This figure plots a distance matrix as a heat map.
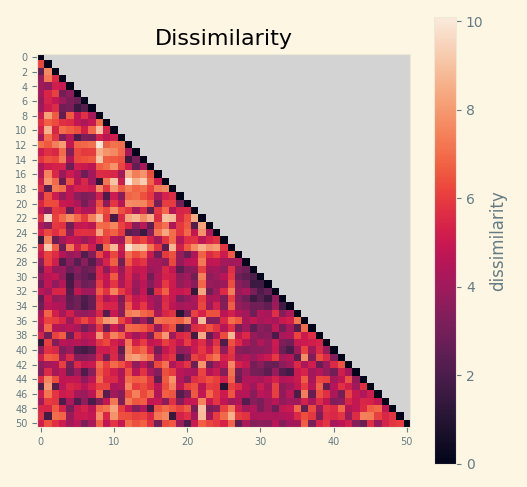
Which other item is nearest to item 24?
14
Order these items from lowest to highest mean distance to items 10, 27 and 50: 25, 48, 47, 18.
25, 47, 48, 18
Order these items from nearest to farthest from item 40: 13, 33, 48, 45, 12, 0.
33, 0, 45, 48, 13, 12
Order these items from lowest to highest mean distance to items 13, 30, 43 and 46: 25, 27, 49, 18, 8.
27, 25, 49, 18, 8
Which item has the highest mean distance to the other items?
22
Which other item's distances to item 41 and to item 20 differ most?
50
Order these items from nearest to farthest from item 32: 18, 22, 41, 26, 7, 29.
29, 7, 18, 41, 26, 22
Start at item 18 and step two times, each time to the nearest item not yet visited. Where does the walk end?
1
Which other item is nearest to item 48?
15
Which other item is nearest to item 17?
8
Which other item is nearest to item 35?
19
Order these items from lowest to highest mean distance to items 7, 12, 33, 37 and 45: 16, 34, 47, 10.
34, 47, 16, 10
